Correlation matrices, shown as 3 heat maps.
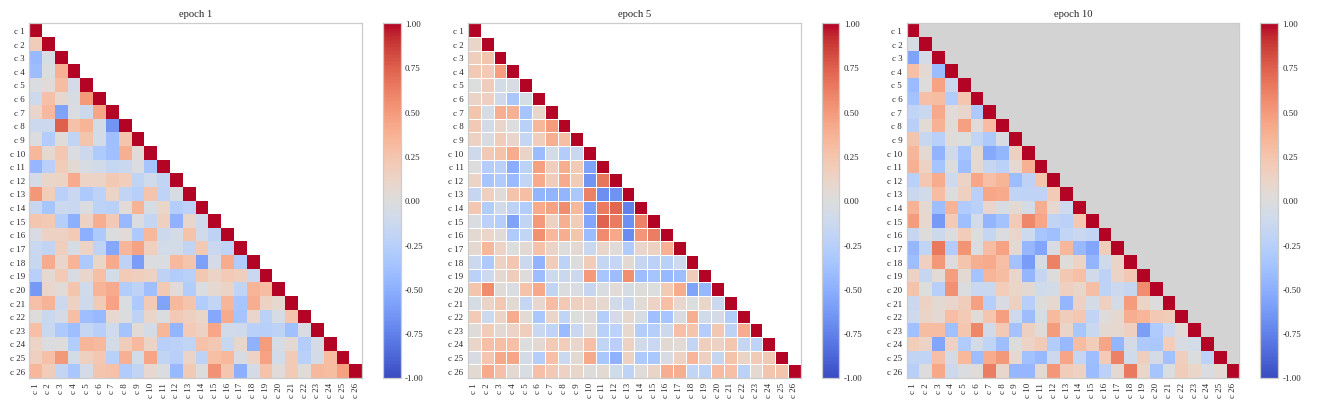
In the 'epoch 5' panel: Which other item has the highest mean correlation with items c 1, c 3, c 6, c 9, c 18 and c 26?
c 7
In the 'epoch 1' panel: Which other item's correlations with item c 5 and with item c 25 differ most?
c 16
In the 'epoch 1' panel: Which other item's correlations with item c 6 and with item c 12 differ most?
c 15
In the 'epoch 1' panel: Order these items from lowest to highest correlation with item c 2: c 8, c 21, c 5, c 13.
c 8, c 5, c 13, c 21
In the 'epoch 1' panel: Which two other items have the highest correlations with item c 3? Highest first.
c 8, c 25
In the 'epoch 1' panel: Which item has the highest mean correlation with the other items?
c 25
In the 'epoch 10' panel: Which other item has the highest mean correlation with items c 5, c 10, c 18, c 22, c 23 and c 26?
c 12
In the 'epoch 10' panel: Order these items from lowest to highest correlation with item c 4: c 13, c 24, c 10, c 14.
c 10, c 13, c 24, c 14
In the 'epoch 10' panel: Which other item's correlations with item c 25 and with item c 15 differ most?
c 17
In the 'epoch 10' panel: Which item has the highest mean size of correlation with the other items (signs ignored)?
c 3
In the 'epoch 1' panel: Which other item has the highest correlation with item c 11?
c 23
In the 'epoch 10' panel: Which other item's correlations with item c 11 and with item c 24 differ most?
c 16
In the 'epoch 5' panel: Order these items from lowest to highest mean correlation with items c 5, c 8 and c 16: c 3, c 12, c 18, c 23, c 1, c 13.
c 13, c 18, c 23, c 3, c 1, c 12
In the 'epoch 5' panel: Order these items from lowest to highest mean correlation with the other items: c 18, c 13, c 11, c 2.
c 13, c 18, c 11, c 2
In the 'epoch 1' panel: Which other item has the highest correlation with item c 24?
c 19
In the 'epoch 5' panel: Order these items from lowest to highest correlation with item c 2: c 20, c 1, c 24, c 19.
c 19, c 1, c 24, c 20
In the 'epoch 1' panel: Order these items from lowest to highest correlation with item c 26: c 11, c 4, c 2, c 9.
c 4, c 9, c 11, c 2
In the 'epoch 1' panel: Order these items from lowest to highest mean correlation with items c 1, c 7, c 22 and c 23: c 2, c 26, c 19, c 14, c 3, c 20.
c 3, c 19, c 20, c 14, c 2, c 26
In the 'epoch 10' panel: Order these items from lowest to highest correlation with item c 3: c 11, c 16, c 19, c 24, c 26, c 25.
c 24, c 11, c 16, c 19, c 25, c 26
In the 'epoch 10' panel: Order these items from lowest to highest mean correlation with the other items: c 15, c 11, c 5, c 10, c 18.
c 10, c 15, c 11, c 5, c 18
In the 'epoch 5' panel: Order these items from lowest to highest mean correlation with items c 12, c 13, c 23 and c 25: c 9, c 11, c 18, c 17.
c 11, c 9, c 17, c 18
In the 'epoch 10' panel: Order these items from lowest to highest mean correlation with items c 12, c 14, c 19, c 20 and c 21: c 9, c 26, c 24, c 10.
c 10, c 24, c 9, c 26
